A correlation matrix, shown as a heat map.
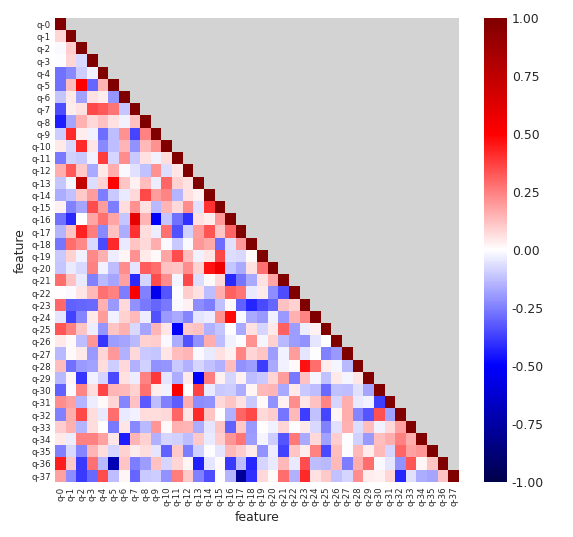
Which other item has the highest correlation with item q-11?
q-30
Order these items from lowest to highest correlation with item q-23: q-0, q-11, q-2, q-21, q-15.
q-2, q-15, q-11, q-21, q-0
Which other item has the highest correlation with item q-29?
q-9
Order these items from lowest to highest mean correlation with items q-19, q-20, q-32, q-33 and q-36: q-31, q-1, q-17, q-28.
q-28, q-31, q-17, q-1
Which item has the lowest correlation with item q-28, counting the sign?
q-19
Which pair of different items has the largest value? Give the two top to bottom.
q-2, q-13
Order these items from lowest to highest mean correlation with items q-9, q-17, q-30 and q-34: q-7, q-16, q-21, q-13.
q-21, q-16, q-7, q-13
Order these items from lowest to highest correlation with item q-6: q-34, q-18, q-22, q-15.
q-34, q-22, q-18, q-15
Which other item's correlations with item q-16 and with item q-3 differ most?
q-36
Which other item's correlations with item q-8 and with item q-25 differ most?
q-0
